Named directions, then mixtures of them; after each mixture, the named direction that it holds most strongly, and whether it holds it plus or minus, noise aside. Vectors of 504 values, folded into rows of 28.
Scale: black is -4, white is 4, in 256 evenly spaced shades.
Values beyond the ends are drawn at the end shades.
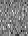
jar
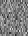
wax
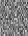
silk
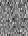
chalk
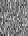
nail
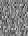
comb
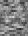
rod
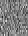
nail, minus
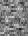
rod, plus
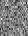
silk, minus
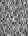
chalk, minus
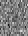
chalk, plus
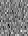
jar, minus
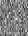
wax, minus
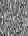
nail, plus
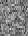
rod, plus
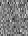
chalk, plus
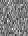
comb, plus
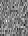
comb, minus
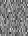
wax, plus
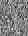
comb, plus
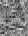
rod, minus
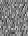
comb, plus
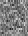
rod, minus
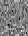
jar, minus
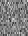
chalk, minus
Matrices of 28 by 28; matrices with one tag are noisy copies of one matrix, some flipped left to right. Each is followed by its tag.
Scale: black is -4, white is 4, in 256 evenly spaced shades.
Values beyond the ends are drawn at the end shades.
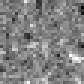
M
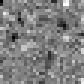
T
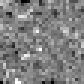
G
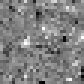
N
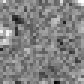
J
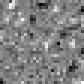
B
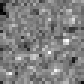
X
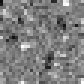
T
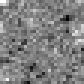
J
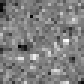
X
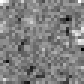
J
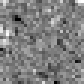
J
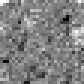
J
